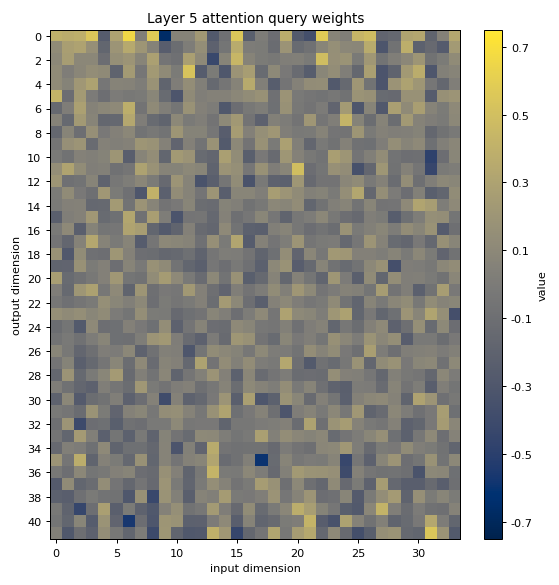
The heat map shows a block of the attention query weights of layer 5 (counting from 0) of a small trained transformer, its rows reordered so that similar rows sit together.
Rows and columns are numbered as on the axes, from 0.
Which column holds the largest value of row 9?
19
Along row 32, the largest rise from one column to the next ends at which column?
21
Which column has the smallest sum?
12
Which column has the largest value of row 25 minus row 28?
15
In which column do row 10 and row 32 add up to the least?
31
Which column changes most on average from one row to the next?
24
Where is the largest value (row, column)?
0, 6
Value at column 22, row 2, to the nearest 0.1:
0.5
